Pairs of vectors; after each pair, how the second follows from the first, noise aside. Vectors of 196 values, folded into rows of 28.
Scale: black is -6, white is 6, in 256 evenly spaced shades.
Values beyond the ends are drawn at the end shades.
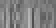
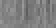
reversed, negated, shrunk.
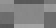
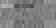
wrapped around, negated, partly zeroed.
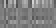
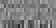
reversed, negated.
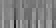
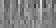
reversed, negated.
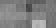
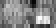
wrapped around, scaled up.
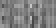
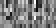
wrapped around, scaled up.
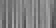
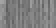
reversed, negated, shrunk.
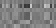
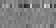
partly zeroed.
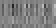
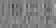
shrunk.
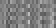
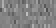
reversed, partly zeroed.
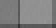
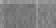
reversed, negated, shrunk.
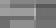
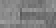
reversed, negated, shrunk.
